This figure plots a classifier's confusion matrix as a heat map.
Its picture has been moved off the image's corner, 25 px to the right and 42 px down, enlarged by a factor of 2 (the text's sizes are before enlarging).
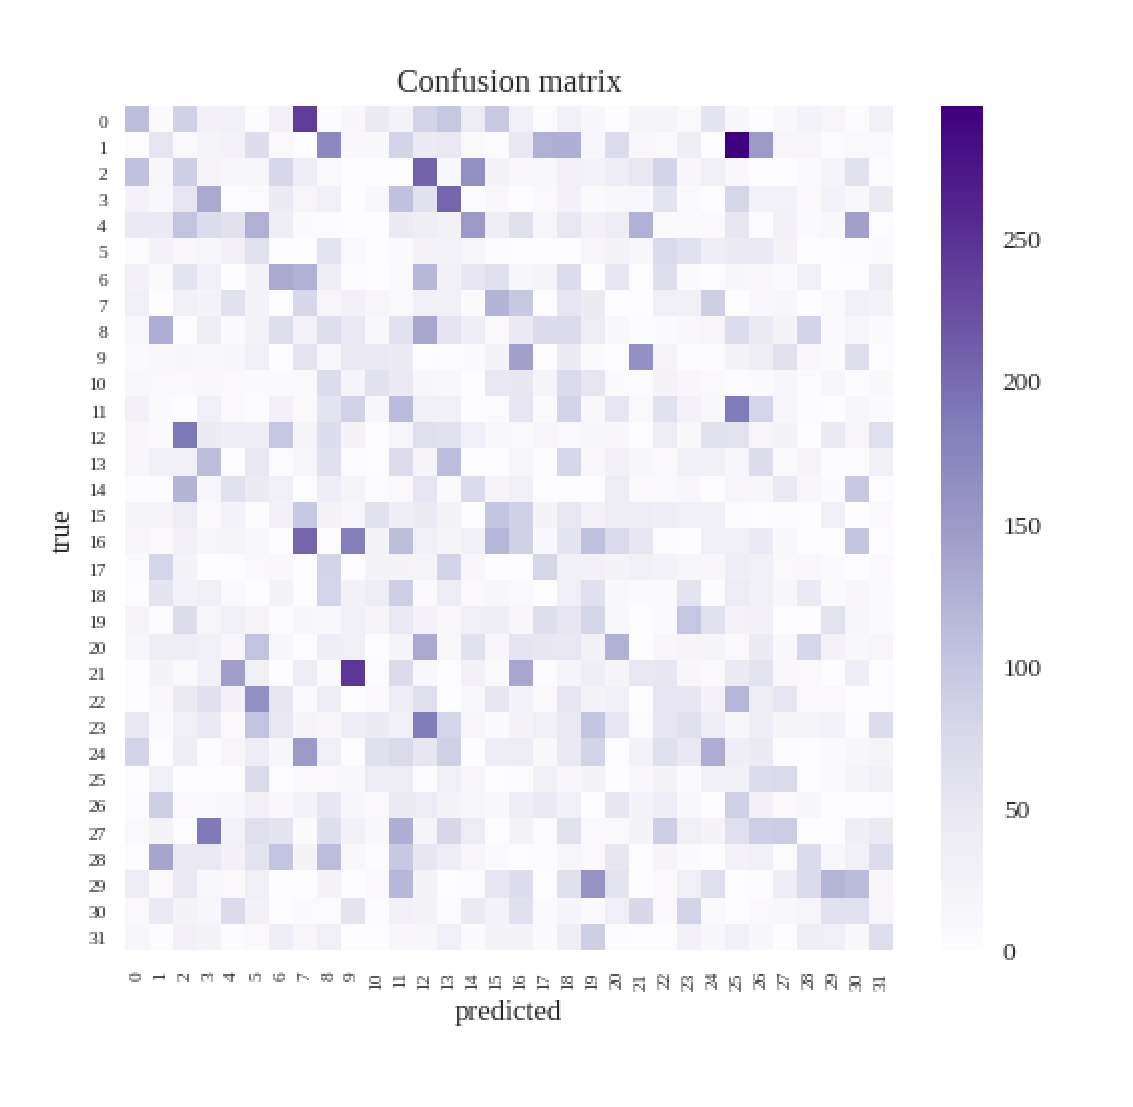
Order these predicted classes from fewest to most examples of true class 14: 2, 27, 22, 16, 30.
22, 16, 27, 30, 2
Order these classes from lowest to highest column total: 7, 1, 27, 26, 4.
27, 4, 1, 26, 7
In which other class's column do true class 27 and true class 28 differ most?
3
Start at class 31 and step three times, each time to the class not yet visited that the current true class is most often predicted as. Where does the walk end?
12
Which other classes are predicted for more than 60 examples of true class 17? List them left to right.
1, 8, 13
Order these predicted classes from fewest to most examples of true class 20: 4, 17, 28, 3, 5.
4, 3, 17, 28, 5
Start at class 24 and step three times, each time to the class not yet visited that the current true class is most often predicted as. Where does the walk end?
16
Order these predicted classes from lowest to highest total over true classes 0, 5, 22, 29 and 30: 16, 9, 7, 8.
9, 8, 16, 7
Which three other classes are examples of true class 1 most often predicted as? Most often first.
25, 8, 26
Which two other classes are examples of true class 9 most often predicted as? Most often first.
21, 16
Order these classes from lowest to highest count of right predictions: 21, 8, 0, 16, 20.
21, 8, 16, 0, 20
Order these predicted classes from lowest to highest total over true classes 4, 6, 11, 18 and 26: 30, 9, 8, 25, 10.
10, 9, 30, 8, 25
